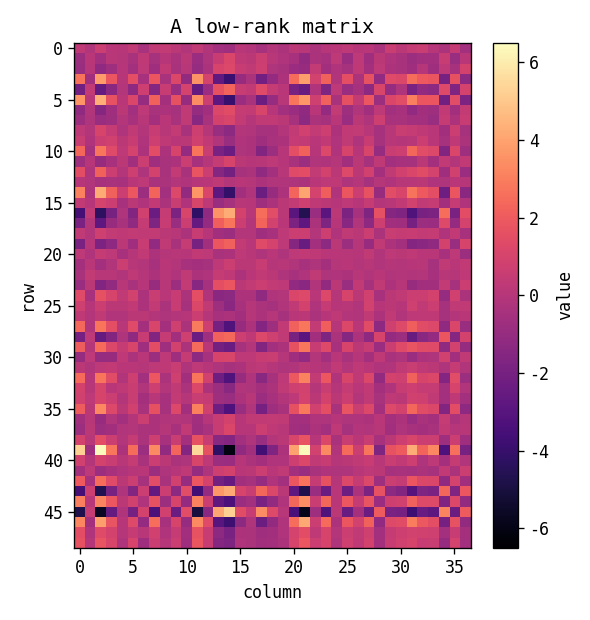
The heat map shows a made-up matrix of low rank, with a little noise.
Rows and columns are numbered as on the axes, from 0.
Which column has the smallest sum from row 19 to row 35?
14
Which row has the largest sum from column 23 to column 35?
39
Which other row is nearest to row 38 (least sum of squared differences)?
47
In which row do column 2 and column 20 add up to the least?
45
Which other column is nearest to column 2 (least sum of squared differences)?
21
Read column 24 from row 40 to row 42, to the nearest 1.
0 0 0
